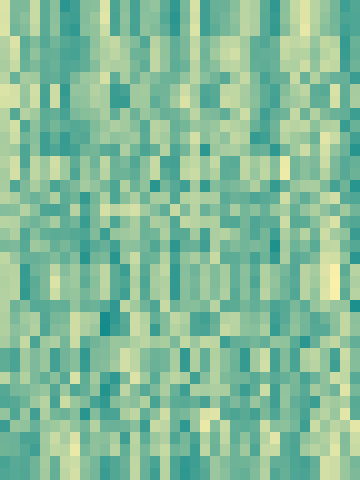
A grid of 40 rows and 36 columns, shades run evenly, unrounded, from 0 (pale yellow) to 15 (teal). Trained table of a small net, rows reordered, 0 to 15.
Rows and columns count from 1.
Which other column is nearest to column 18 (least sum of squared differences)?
3
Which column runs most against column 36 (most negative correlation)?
13
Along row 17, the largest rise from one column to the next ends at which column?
35
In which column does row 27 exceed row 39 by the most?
33
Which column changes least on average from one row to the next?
30
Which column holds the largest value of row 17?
9
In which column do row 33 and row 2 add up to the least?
20
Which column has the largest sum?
28
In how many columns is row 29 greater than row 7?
14
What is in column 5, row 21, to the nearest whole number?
7
